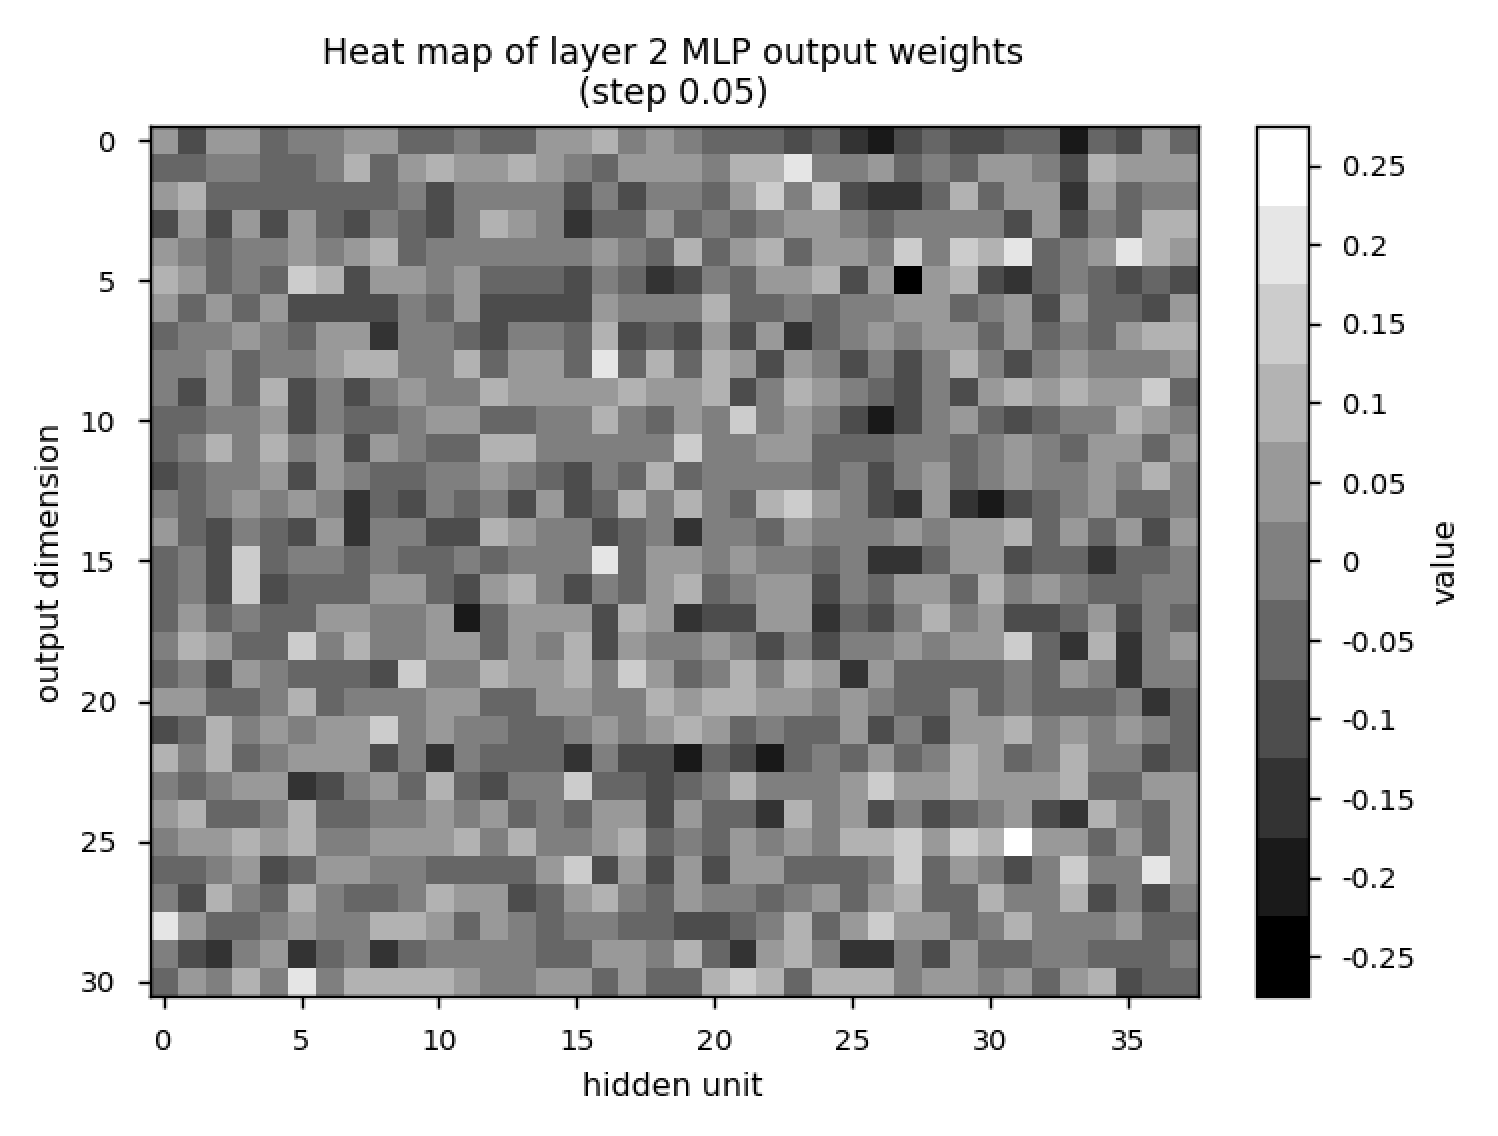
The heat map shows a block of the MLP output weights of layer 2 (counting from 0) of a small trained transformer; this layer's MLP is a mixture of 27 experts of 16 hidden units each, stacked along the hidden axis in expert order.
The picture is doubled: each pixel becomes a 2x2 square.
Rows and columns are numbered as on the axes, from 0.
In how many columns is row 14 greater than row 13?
16
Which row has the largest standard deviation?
5
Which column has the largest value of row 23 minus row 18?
33
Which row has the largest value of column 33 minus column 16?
26
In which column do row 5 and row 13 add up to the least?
27
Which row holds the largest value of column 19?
11
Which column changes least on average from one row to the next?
14
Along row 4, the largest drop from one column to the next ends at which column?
32
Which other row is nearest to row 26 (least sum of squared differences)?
23
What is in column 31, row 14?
0.1
